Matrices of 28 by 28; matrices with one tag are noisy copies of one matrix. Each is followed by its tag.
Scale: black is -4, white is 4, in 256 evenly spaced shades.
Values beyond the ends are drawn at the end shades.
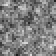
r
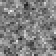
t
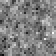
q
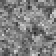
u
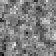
q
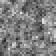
q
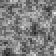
u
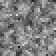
r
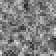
t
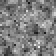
u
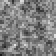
q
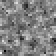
t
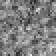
r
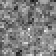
r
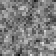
r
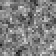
r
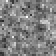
q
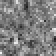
t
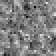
t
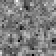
t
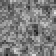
u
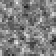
t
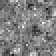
u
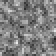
t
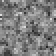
u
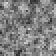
r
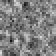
t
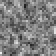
t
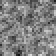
r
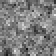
u
